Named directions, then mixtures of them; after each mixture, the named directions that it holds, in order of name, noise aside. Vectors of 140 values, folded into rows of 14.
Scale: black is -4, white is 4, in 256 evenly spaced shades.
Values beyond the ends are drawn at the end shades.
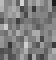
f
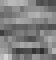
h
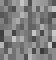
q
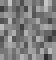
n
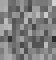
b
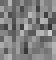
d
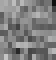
f, h.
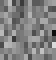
d, n, q.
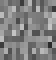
d, q.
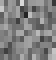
d, f.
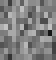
d.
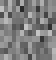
d, f.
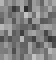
b, n, q.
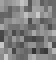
b, h, q.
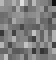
f, h, q.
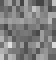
f, h, q.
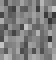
d, q.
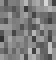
n, q.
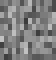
b, d, q.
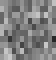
b.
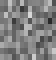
d, f, n.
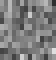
d, f, n.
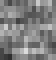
d, f, h.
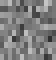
n.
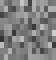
b, q.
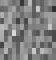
d, n, q.
